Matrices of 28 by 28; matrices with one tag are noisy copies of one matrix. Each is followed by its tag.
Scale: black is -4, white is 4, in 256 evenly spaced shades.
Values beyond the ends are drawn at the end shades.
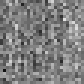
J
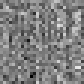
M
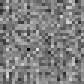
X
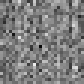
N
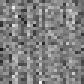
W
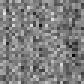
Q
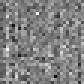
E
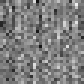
N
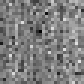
J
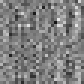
M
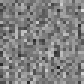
E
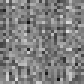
X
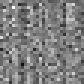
W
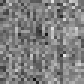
J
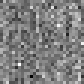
M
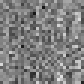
M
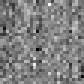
N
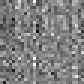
N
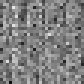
W
